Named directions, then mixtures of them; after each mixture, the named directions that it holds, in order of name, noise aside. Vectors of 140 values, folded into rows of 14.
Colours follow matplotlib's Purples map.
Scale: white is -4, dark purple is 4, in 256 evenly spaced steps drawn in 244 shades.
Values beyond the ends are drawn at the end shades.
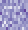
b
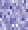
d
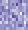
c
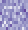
b.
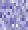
d.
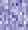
c.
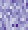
d.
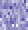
d.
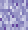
c, d.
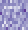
b.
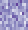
c.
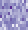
d.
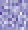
b, c.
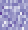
b, c.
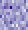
b, d.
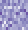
b.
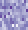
d.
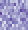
b, d.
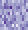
b, d.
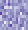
b, c.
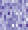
c, d.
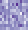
c.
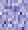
b, c.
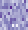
d.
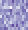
b, d.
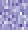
b, c.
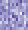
c.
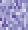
b, c.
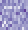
b.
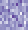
c.
